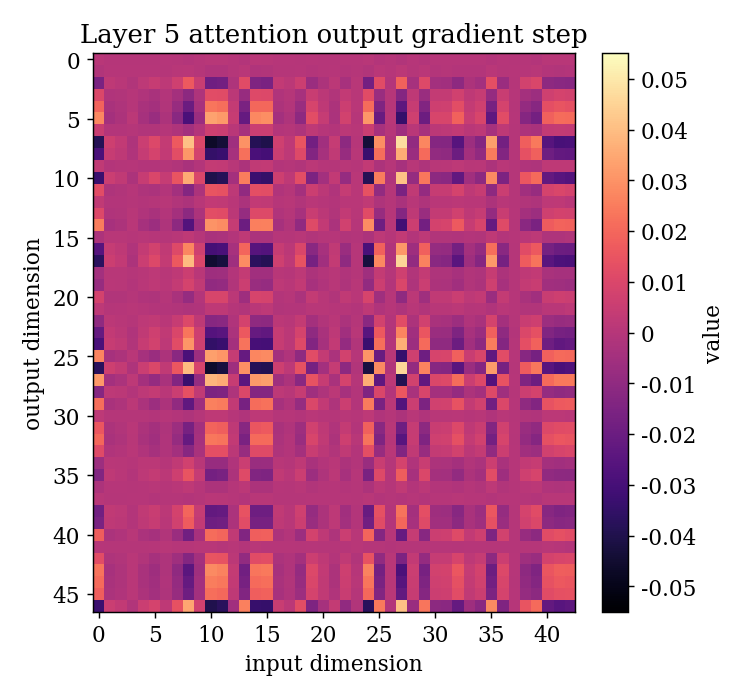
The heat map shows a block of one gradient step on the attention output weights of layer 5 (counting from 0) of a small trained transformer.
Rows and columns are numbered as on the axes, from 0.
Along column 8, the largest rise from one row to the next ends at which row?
26
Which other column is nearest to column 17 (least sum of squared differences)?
6
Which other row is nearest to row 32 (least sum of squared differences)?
44
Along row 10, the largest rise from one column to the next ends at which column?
25
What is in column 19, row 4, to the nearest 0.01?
0.01
